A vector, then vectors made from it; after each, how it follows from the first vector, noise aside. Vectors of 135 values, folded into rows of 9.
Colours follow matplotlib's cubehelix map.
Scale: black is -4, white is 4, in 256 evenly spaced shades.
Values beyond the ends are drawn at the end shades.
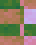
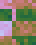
reversed.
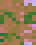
wrapped around, partly zeroed.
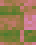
wrapped around, shrunk.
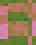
wrapped around, shrunk.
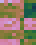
wrapped around, negated.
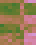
wrapped around, shrunk.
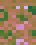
wrapped around, partly zeroed.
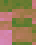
wrapped around, shrunk.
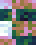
reversed, scaled up.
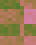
shrunk.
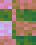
reversed.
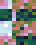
reversed, scaled up.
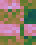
negated.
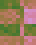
shrunk.
